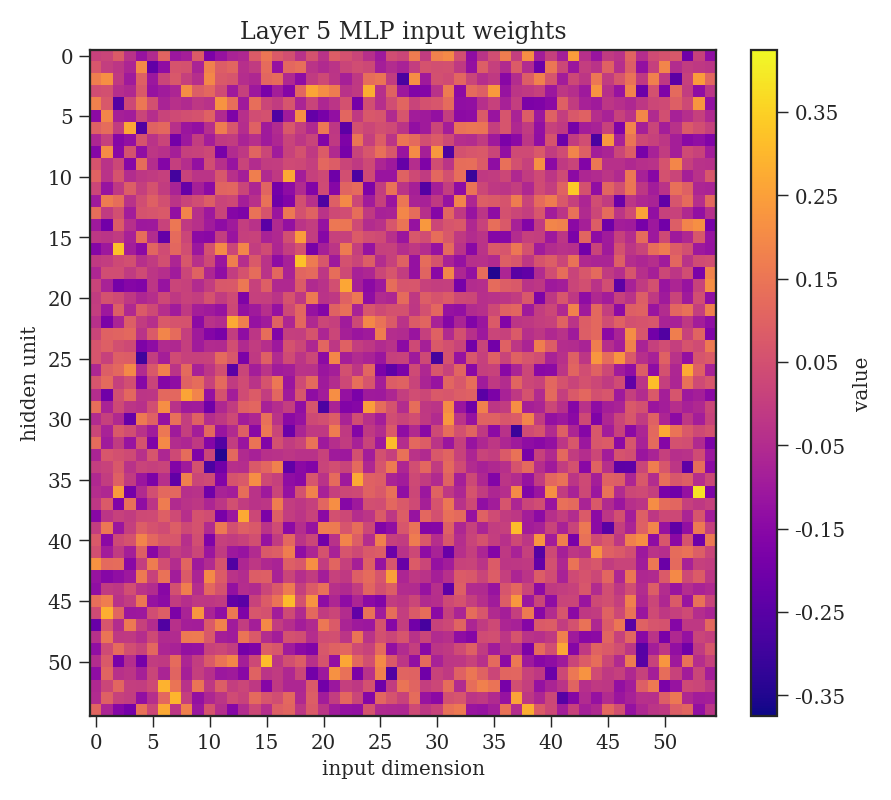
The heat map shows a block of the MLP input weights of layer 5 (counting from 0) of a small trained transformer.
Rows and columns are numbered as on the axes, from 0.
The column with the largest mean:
31
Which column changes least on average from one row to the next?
34
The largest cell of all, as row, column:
36, 53
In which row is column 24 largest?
3
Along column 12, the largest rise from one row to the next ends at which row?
46
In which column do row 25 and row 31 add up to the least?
4
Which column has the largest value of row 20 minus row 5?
19
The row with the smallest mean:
7
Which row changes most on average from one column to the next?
50
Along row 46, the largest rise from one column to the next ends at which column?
24
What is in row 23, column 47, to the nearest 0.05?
0.2
